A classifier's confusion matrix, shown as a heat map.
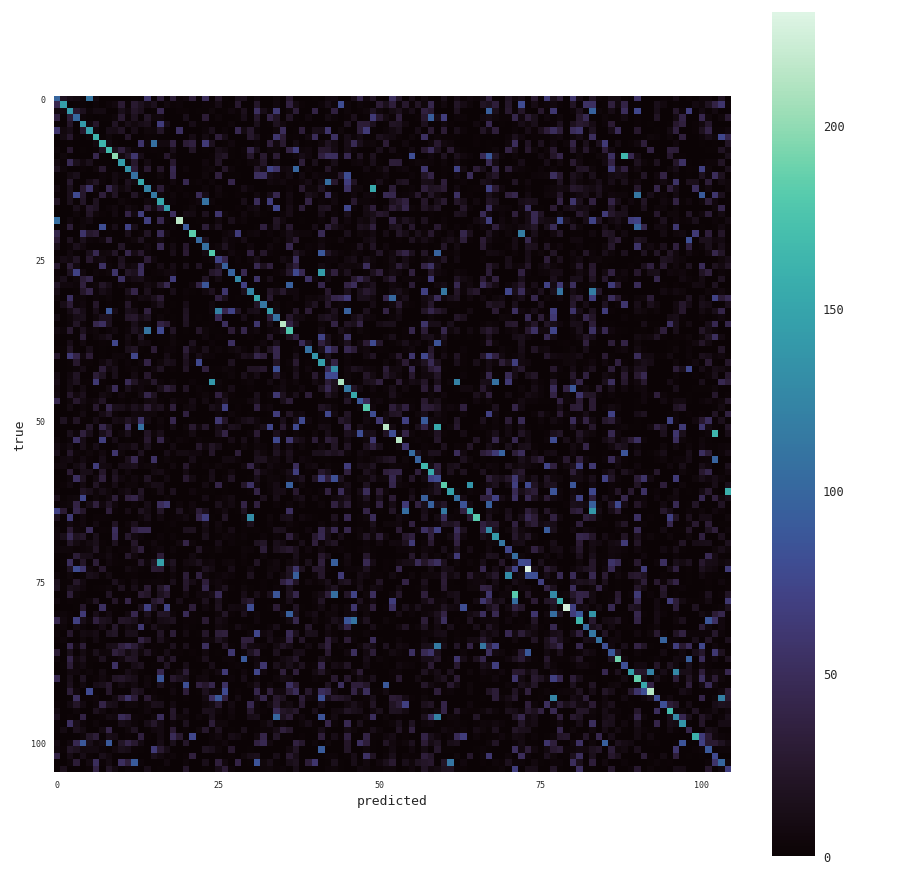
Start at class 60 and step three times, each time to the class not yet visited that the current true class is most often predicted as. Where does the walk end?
31
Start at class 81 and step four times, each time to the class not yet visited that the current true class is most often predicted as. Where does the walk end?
71
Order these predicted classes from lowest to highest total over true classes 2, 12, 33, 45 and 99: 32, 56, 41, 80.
56, 41, 32, 80
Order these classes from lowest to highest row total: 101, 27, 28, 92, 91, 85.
101, 28, 91, 27, 92, 85
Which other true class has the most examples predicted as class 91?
92
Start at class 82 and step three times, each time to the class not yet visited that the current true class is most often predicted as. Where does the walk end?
43
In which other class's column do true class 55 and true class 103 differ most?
61
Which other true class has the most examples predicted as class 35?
5
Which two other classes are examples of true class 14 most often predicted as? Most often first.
49, 67
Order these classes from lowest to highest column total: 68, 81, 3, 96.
3, 68, 96, 81
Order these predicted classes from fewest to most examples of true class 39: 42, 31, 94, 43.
94, 31, 43, 42
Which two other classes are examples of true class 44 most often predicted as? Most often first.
24, 62
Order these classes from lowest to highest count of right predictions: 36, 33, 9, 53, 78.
33, 78, 36, 9, 53
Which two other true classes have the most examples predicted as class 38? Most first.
50, 27
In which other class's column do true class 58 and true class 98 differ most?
37
